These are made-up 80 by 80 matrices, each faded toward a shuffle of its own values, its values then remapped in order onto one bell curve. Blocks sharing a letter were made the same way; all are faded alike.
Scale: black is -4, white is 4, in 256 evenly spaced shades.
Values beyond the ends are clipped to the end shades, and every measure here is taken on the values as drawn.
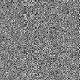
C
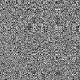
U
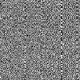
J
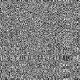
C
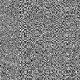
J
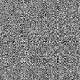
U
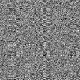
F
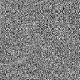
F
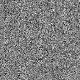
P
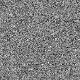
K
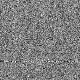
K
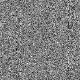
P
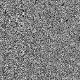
P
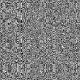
J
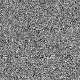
K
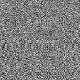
F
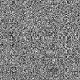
C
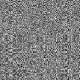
C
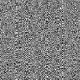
J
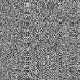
C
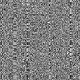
J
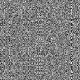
J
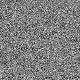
K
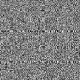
F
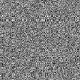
F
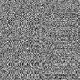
F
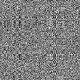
C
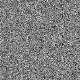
P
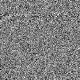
K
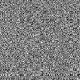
U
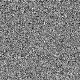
K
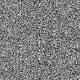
P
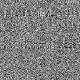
U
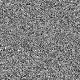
K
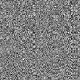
C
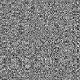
U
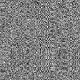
F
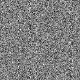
P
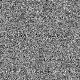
K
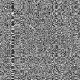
J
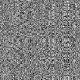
J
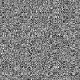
C
